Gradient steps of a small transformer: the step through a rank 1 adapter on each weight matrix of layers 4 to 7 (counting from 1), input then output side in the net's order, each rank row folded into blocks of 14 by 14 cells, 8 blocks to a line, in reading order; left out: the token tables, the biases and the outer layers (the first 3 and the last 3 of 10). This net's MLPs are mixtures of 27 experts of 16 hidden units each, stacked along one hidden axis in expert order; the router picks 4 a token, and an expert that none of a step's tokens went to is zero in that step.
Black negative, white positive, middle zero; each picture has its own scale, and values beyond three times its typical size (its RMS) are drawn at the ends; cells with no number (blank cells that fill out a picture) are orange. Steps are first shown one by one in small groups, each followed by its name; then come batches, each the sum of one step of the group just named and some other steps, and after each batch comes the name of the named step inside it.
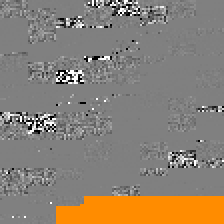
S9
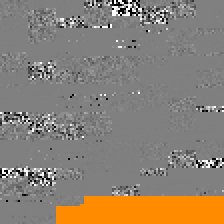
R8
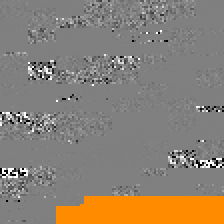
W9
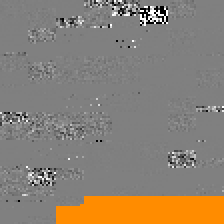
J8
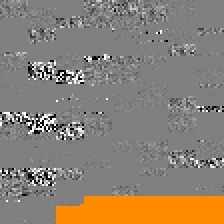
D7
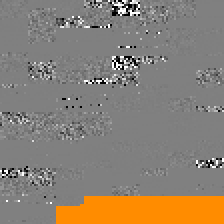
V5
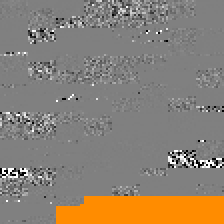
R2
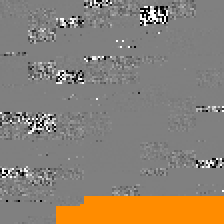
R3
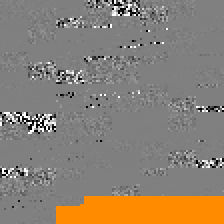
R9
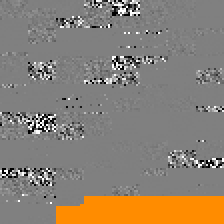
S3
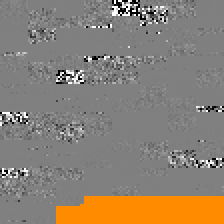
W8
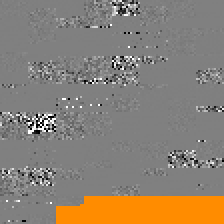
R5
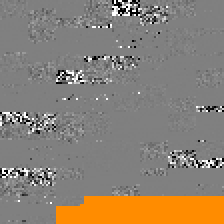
W8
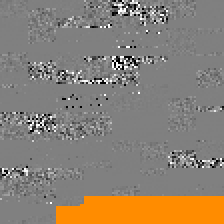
V5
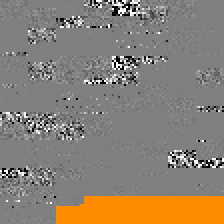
S3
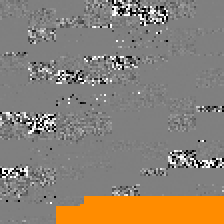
R3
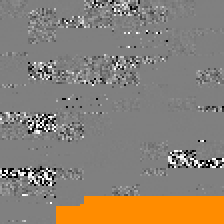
S3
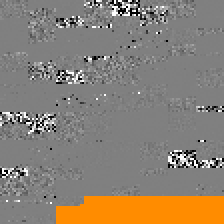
W8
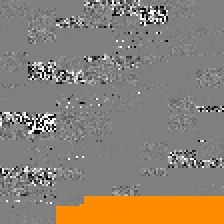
D7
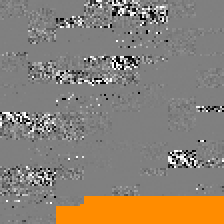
R2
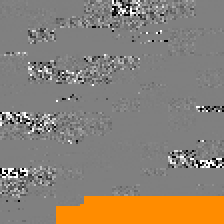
W9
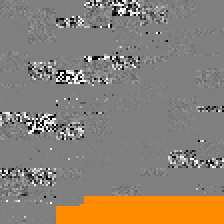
D7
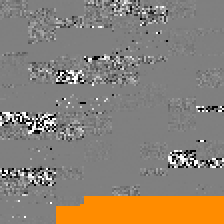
S9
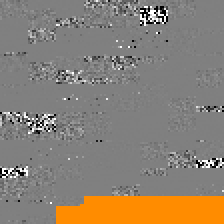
R3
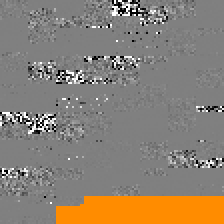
W8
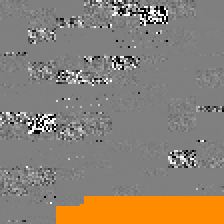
J8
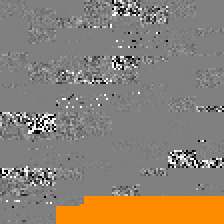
R8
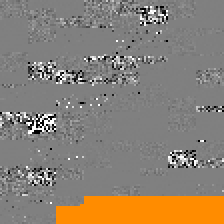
R3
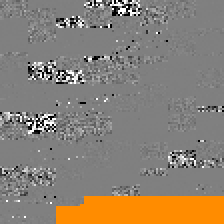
S9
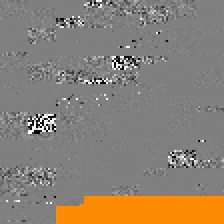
V5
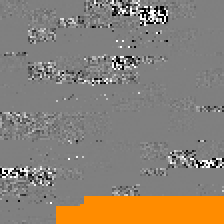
R3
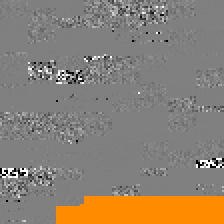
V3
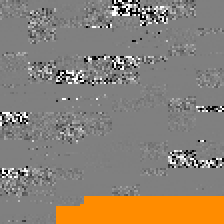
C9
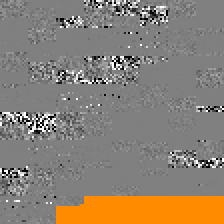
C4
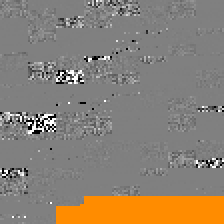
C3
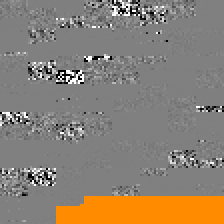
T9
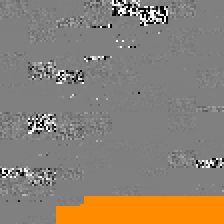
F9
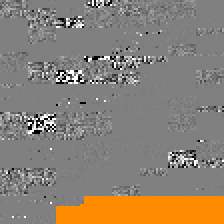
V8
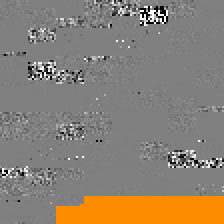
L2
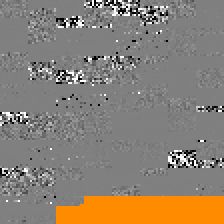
C9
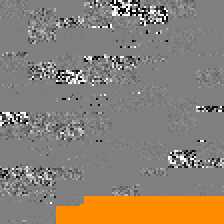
T9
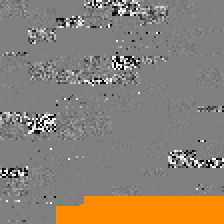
C4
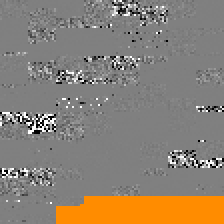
C9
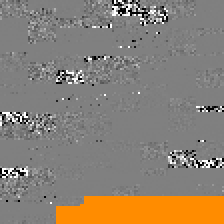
C9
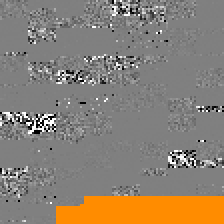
V3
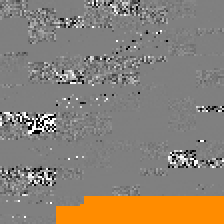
V8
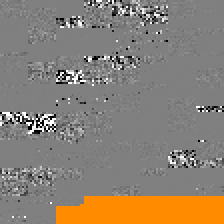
C3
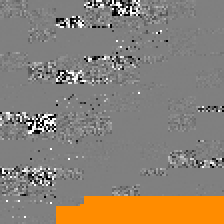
C3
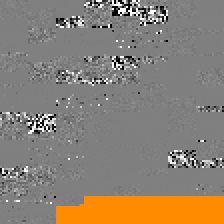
F9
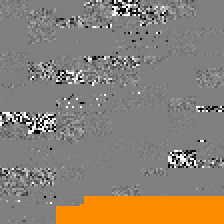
C9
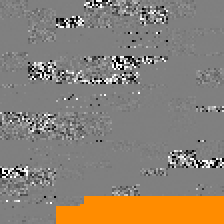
C4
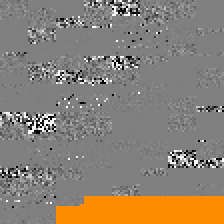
C4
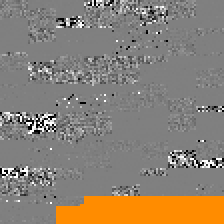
V3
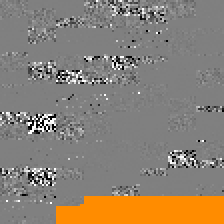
T9
